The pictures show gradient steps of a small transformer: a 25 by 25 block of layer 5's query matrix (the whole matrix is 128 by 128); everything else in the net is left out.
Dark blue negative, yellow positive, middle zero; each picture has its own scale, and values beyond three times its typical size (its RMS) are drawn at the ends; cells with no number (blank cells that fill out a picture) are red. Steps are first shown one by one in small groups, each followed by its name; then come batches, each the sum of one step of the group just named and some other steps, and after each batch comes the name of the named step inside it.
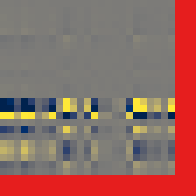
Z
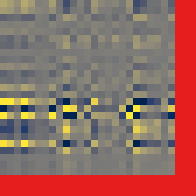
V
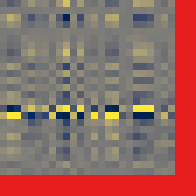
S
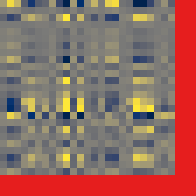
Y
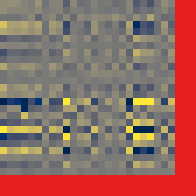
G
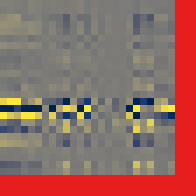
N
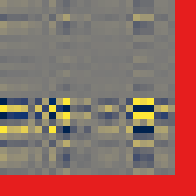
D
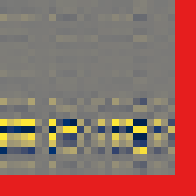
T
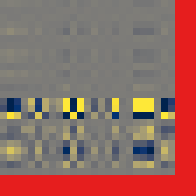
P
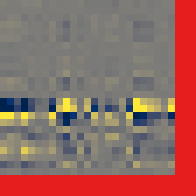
Z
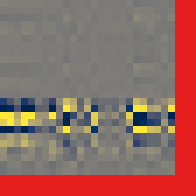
Z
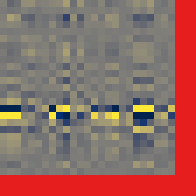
S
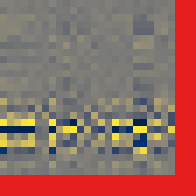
T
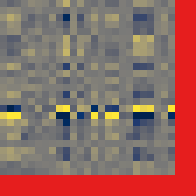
S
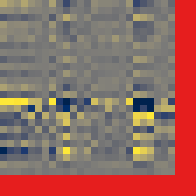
V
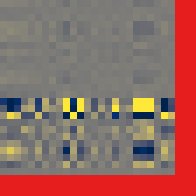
P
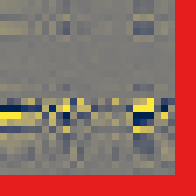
P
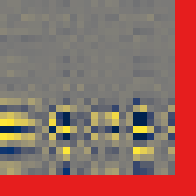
T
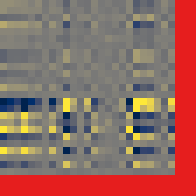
G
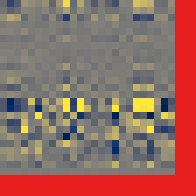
P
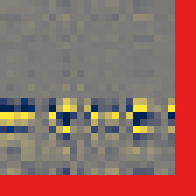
Z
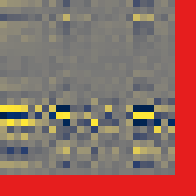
D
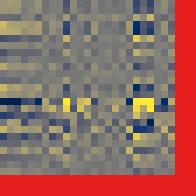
G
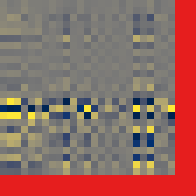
N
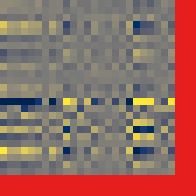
G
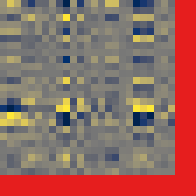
Y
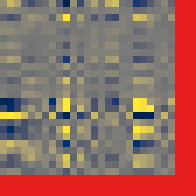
Y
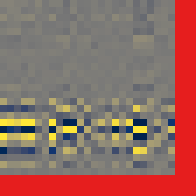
T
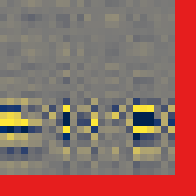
S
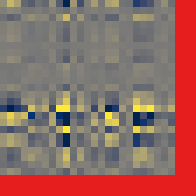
Y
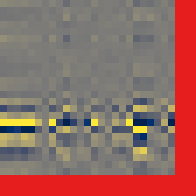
T
